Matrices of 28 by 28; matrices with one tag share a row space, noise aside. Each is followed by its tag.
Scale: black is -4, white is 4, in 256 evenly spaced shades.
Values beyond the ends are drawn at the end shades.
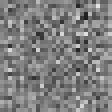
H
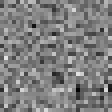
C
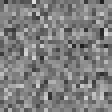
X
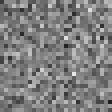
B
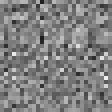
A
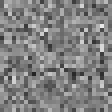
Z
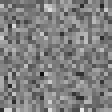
Z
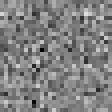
X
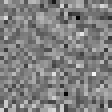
C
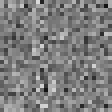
X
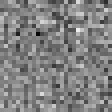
C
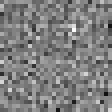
B
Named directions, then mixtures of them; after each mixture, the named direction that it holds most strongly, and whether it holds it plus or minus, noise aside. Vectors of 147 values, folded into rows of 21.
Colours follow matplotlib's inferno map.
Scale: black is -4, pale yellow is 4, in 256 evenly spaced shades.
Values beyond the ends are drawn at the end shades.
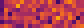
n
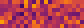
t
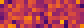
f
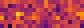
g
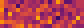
n, minus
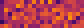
n, plus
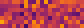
t, plus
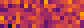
g, plus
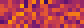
t, minus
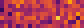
n, plus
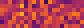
t, minus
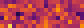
g, minus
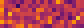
n, minus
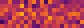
t, minus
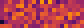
t, minus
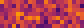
g, plus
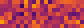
t, plus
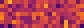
f, minus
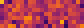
f, plus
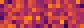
f, plus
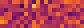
t, plus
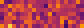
f, plus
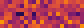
t, plus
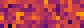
g, plus
